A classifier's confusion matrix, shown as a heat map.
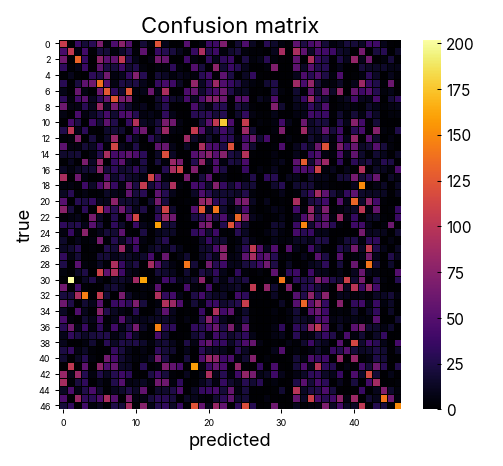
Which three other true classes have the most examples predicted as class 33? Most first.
23, 15, 11
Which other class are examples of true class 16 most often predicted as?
35
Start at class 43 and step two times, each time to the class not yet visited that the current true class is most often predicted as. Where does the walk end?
13
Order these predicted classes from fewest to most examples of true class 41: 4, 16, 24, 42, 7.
4, 42, 16, 7, 24
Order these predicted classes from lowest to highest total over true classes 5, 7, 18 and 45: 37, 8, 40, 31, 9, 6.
31, 37, 8, 40, 9, 6
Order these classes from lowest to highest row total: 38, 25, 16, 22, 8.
25, 8, 38, 16, 22
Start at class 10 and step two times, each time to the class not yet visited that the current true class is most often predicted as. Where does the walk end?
24
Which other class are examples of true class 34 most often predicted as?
21
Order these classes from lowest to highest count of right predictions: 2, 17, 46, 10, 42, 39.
39, 17, 10, 42, 2, 46
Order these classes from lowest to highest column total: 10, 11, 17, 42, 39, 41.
39, 17, 11, 10, 42, 41
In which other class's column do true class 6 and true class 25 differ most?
9
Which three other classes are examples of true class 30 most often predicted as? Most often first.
1, 11, 39
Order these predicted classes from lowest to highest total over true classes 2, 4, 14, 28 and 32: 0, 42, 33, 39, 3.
39, 33, 0, 3, 42
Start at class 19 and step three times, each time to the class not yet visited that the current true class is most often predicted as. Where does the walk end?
40
